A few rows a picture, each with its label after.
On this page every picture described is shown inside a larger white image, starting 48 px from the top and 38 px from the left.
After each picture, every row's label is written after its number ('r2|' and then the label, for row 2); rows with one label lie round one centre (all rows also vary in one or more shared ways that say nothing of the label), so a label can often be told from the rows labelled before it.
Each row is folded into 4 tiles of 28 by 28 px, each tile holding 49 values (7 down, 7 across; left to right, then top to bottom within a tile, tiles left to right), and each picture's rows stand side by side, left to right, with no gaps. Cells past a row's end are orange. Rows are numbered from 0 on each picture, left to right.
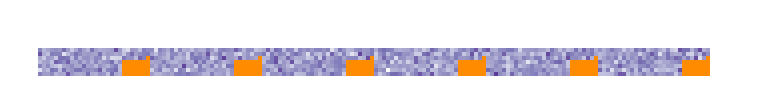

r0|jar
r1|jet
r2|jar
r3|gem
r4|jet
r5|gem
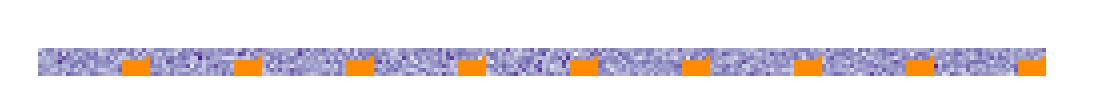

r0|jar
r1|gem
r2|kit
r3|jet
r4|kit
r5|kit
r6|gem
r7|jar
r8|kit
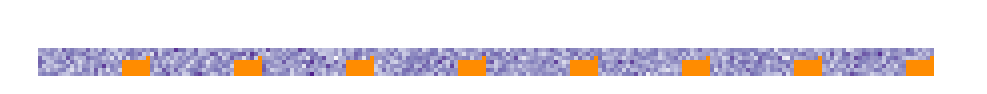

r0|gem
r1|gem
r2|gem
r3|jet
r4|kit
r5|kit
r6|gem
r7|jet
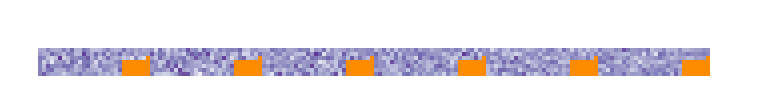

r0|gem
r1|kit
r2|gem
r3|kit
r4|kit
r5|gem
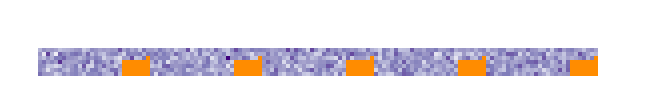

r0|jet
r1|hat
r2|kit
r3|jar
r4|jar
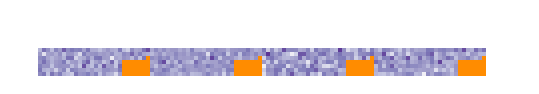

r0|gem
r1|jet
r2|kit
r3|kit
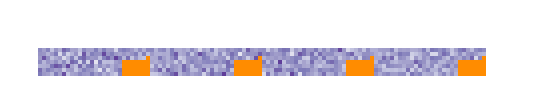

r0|gem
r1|jet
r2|kit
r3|gem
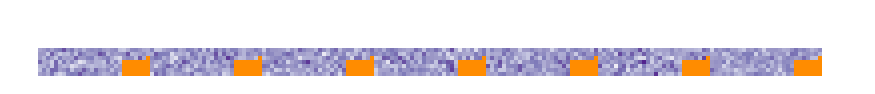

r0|gem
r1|kit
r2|kit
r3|kit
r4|jet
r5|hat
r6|jet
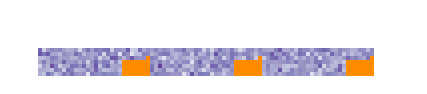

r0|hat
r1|gem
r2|kit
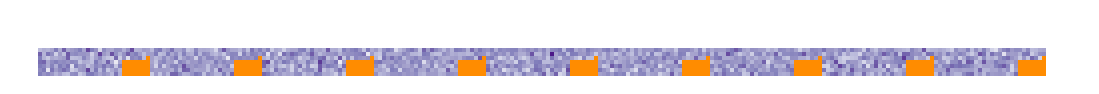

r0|jar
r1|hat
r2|jet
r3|gem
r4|kit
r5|gem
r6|kit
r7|jet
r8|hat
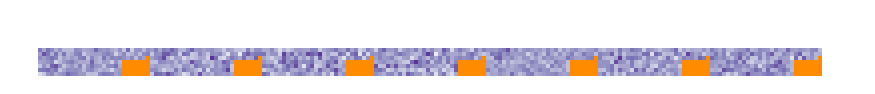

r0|kit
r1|kit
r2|hat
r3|kit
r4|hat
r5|hat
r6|hat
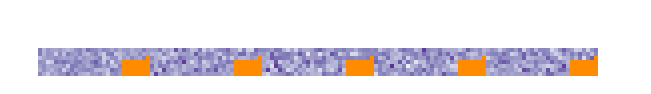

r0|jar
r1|gem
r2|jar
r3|gem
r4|kit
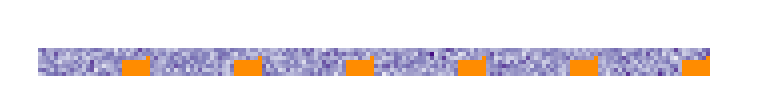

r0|kit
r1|jar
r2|jet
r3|jar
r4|hat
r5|jar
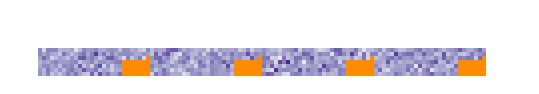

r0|jet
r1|kit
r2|jet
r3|jar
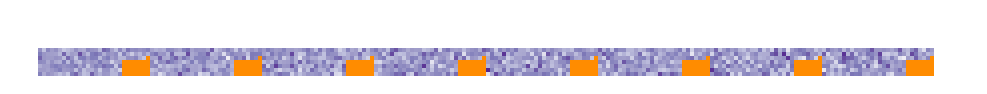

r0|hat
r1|kit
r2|jar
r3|gem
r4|jet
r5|kit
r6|jet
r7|jar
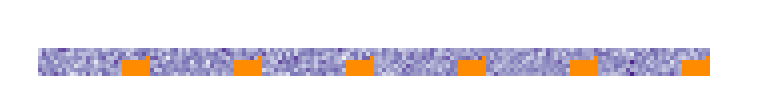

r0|gem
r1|jet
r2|jar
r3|jet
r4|jet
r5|kit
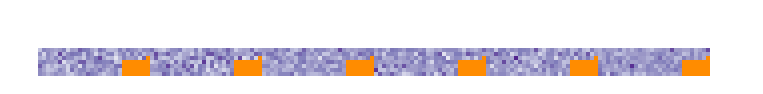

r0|jet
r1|jar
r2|kit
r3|gem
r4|kit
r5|jet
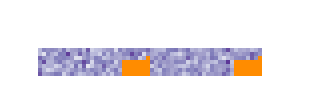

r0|jet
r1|gem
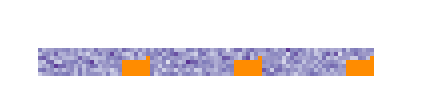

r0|jar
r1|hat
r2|gem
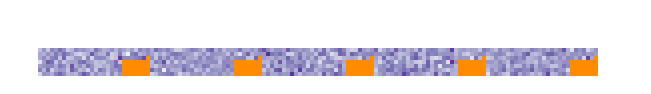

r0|hat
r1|jet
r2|kit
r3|jar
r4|jet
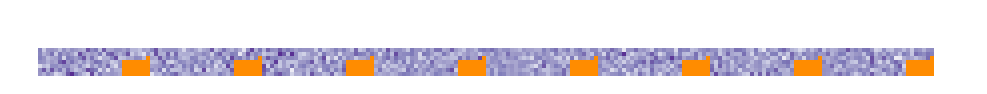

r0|jar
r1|kit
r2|jar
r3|jar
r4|jar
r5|jet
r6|gem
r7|gem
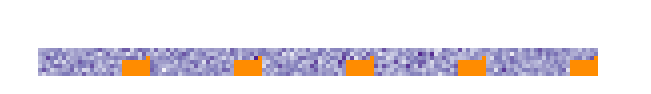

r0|hat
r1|gem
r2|gem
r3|jet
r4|jar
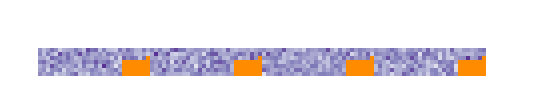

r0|hat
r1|kit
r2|hat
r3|hat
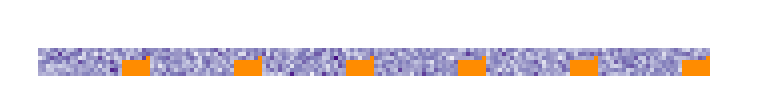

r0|kit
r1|jar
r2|jet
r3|jar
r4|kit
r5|hat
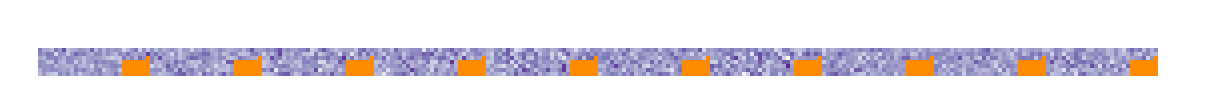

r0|kit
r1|gem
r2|gem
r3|gem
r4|jet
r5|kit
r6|gem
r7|hat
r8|hat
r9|gem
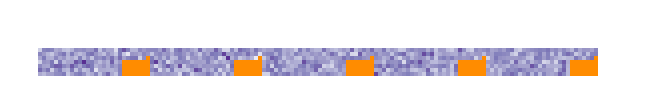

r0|hat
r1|gem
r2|kit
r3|hat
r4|gem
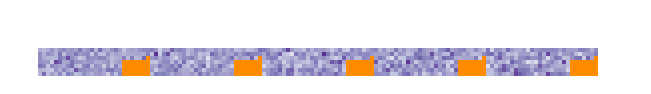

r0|kit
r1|hat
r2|gem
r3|jet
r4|hat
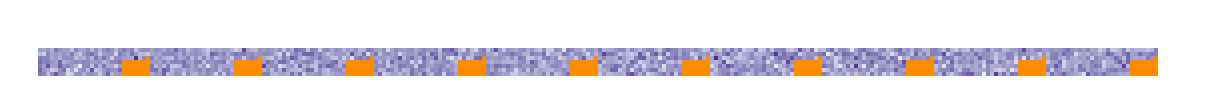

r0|gem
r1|jet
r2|kit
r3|gem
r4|hat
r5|kit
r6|jet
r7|jet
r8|kit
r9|jet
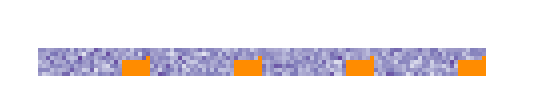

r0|jar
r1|gem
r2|jar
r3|gem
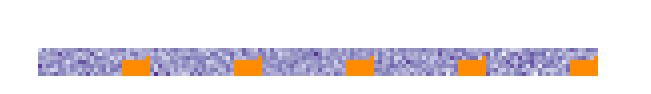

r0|jar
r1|jet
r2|gem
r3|kit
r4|jet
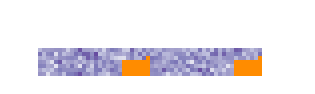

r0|gem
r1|jet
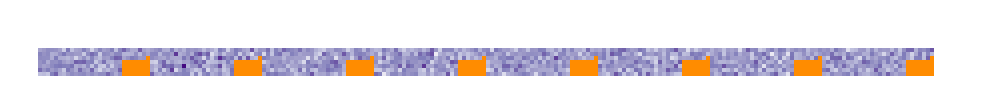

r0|kit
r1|hat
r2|hat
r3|gem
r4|hat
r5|jar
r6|gem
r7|kit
